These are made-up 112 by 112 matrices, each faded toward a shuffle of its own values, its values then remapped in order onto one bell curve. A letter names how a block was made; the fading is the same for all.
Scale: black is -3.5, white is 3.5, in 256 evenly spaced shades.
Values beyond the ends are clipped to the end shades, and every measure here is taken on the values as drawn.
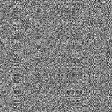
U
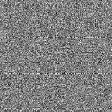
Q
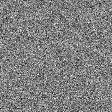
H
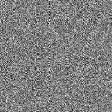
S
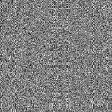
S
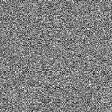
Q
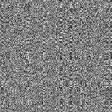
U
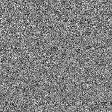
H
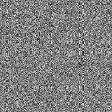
S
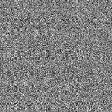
Q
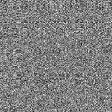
Q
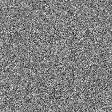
H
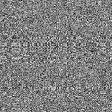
Q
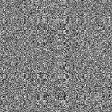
U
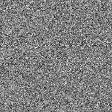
H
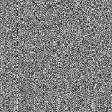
S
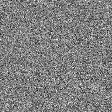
H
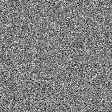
H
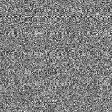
Q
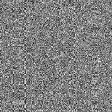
S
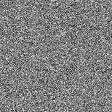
H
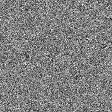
H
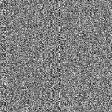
S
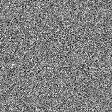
H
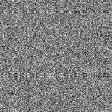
Q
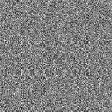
U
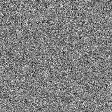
H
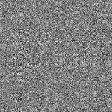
Q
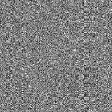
U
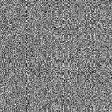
U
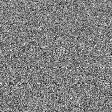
H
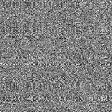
Q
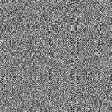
U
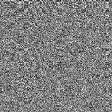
Q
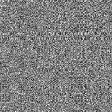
U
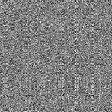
U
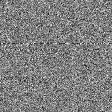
H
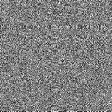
Q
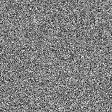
H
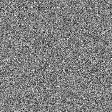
H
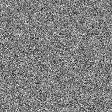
H
